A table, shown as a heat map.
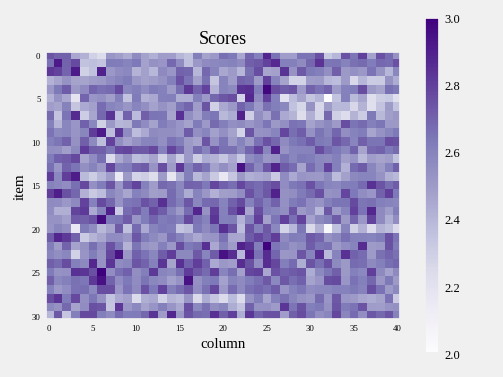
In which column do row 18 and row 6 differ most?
37
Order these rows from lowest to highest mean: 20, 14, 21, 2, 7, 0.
14, 20, 7, 0, 2, 21
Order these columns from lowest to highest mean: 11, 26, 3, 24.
11, 3, 24, 26
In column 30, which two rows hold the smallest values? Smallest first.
20, 5
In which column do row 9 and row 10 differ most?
6
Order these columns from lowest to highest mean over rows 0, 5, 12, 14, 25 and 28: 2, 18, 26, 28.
18, 28, 26, 2
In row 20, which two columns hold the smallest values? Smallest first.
32, 3
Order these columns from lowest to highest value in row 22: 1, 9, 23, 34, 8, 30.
9, 1, 34, 8, 30, 23
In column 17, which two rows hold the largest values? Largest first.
18, 24
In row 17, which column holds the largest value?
13
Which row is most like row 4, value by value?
22
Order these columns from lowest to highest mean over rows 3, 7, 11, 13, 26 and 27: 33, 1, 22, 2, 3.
1, 33, 2, 3, 22
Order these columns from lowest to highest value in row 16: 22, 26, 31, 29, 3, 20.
20, 22, 29, 3, 31, 26
